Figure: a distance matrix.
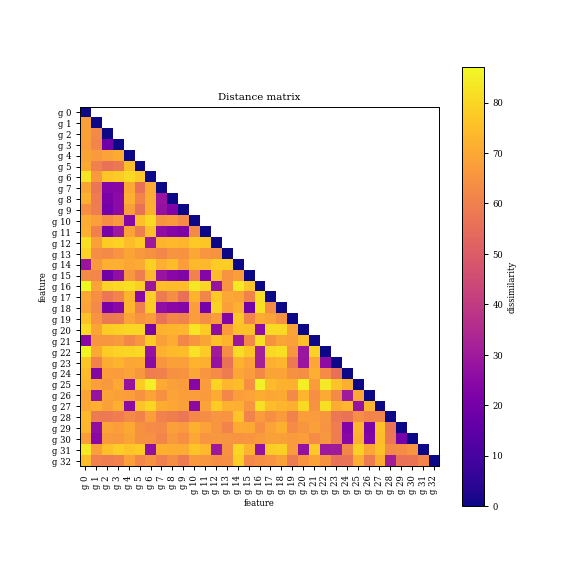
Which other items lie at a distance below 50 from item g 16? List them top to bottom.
g 6, g 12, g 20, g 22, g 23, g 31
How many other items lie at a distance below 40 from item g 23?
6
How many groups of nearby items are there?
8
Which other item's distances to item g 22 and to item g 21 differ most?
g 0
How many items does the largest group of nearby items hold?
8
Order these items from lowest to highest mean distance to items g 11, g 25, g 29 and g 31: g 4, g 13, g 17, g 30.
g 30, g 4, g 13, g 17
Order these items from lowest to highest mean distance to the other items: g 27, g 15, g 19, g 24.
g 15, g 24, g 19, g 27
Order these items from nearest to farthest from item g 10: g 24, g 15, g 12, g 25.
g 25, g 15, g 24, g 12
